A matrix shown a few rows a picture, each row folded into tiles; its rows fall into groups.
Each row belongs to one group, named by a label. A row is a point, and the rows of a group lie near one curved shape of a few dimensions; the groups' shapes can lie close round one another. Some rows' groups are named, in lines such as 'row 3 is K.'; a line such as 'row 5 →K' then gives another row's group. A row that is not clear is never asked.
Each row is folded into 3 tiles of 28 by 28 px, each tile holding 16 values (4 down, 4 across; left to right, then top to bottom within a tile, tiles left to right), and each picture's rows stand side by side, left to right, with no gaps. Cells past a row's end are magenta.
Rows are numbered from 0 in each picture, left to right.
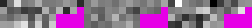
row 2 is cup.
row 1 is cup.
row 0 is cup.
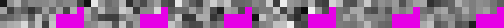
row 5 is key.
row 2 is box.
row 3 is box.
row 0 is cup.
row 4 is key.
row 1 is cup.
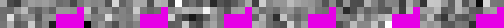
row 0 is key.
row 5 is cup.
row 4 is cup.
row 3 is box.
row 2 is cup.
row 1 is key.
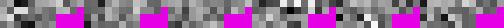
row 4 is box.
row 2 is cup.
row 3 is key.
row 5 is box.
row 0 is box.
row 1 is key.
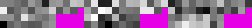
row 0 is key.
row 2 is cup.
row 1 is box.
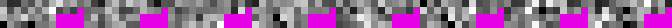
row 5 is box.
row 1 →key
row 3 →box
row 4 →cup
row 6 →key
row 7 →key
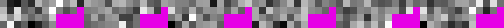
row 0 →key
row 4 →cup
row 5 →key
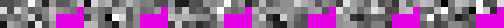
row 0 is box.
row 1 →box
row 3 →box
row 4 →cup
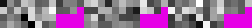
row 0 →box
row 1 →box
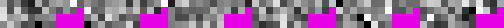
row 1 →key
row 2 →cup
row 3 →cup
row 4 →box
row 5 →box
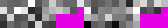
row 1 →key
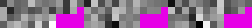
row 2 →box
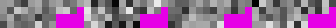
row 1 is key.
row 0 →box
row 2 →cup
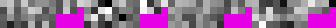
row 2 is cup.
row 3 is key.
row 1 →box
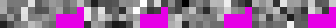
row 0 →key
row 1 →key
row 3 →box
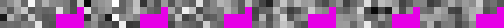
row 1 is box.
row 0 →box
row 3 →key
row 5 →key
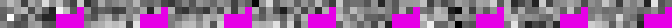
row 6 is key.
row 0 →box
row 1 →cup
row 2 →cup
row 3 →cup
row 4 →key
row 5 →key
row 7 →cup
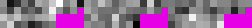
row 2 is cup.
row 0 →key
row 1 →cup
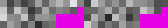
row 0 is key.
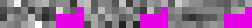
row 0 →box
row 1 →key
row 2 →cup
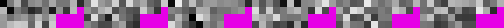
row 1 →box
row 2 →box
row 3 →key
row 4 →box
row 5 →box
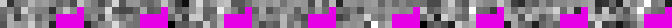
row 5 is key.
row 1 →key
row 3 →cup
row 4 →box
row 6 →key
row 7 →key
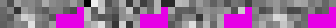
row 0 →cup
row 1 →cup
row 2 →cup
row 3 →cup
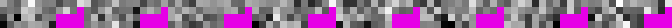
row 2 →box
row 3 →key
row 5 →box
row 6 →cup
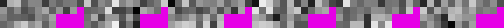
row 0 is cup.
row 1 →key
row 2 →cup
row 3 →cup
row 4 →cup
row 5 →box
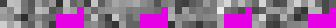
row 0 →cup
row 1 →box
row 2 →key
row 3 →box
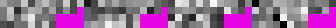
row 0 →cup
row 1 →cup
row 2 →box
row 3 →box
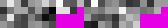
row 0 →box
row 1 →cup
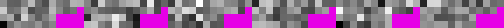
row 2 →box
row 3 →cup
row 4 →key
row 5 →cup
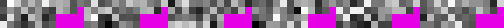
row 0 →box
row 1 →box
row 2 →cup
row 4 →box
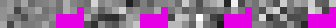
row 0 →cup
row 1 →cup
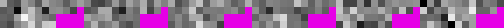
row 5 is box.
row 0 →cup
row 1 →key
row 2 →key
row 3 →cup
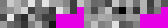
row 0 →box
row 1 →key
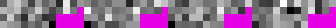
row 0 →cup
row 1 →key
